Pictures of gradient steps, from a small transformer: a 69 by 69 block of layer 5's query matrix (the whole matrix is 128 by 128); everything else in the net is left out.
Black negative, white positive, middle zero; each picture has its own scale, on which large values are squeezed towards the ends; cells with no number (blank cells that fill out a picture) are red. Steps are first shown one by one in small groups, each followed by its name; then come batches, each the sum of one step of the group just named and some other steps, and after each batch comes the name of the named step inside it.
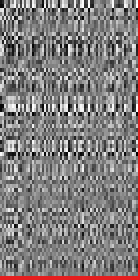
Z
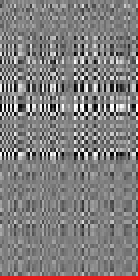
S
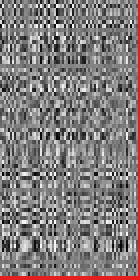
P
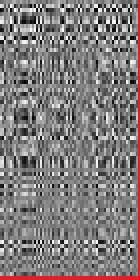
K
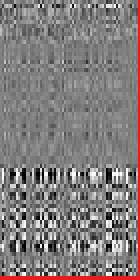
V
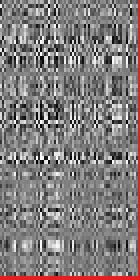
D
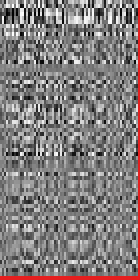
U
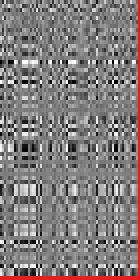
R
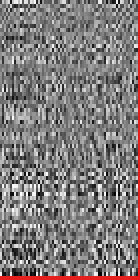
V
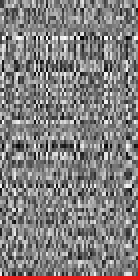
U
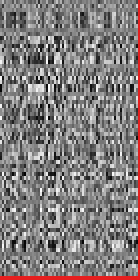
V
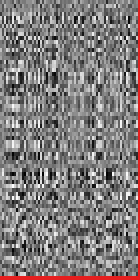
V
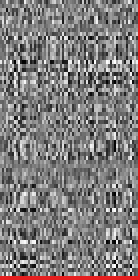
U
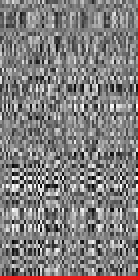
S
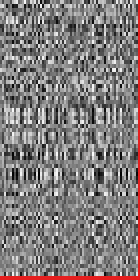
R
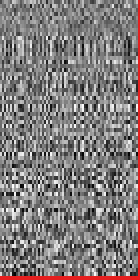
S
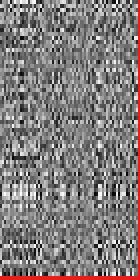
K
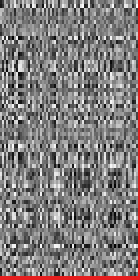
Z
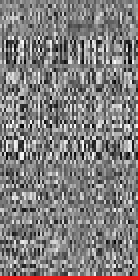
D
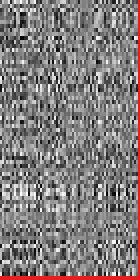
K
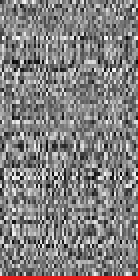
U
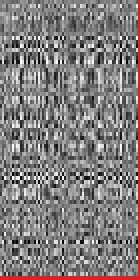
R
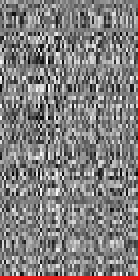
D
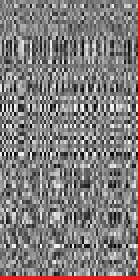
S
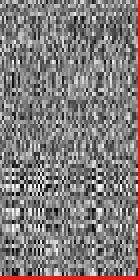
D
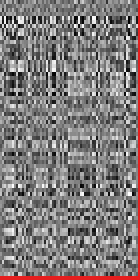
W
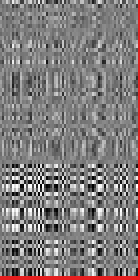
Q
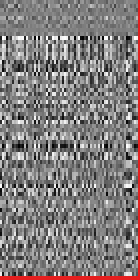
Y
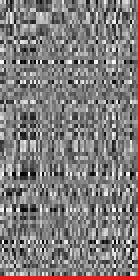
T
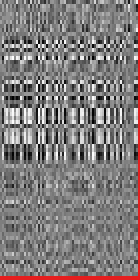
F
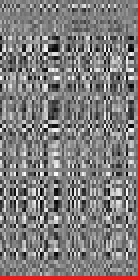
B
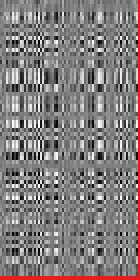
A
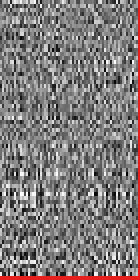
B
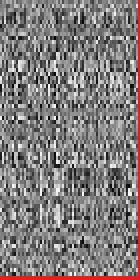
W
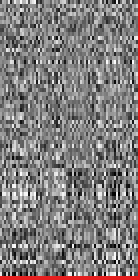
A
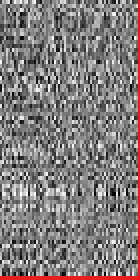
T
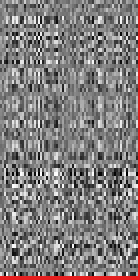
A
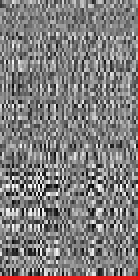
Q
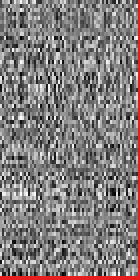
A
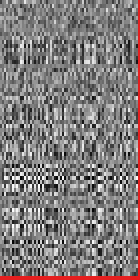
Q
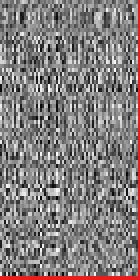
A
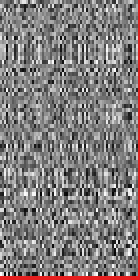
T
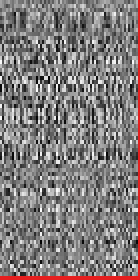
F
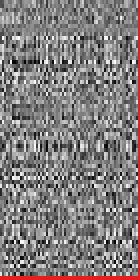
Y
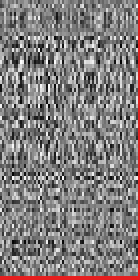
A
